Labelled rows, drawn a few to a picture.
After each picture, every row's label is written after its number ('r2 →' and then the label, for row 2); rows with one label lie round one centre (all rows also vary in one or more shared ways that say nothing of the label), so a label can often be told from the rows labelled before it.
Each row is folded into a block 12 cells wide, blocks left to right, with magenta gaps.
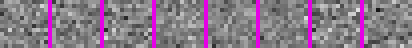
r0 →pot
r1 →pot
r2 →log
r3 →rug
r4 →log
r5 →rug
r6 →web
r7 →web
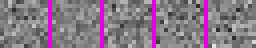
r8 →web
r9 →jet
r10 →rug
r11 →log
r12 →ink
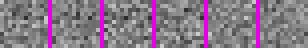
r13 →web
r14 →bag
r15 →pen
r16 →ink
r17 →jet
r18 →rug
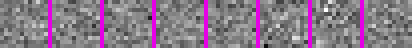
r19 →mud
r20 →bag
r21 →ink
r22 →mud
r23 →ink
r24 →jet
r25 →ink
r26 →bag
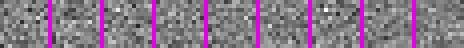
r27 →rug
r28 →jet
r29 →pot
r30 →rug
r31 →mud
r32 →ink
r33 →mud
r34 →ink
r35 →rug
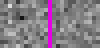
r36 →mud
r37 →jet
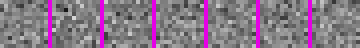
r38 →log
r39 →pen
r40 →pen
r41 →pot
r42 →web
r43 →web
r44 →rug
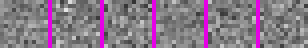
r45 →ink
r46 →ink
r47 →log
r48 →pen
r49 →web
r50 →rug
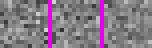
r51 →web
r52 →bag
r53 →pot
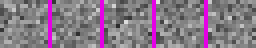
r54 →jet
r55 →web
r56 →pen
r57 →mud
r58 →pen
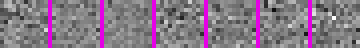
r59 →jet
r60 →jet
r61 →pot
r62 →web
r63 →mud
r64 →pot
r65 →web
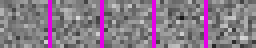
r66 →pen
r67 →mud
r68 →web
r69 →pen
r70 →jet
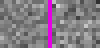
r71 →web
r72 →pen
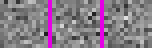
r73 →rug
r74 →ink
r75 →web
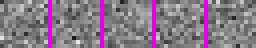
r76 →bag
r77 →jet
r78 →log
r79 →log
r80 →web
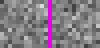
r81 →pot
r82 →jet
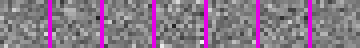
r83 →mud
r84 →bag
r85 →ink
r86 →jet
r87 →pen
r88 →pen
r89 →rug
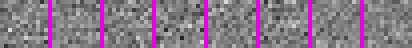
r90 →pot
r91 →pot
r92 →bag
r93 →mud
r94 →log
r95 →pot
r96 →rug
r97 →ink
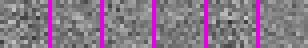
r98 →bag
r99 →pot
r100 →mud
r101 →bag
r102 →rug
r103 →jet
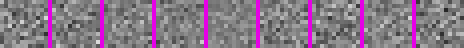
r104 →bag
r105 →jet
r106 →pot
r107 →bag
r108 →pot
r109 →log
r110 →log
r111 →mud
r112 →web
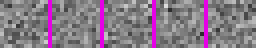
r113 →log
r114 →web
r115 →bag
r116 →rug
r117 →pot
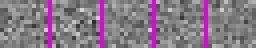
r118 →pen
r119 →jet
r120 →rug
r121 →bag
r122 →ink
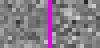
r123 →pot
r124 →mud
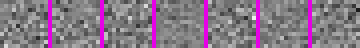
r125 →jet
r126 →mud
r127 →mud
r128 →log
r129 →bag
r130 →pen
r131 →log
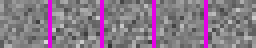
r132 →bag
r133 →rug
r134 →mud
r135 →log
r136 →pot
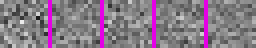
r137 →ink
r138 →mud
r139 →pot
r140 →jet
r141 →jet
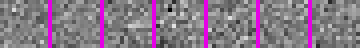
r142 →ink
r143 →rug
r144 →pot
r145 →rug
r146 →jet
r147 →jet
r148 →log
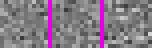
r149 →jet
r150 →pot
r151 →mud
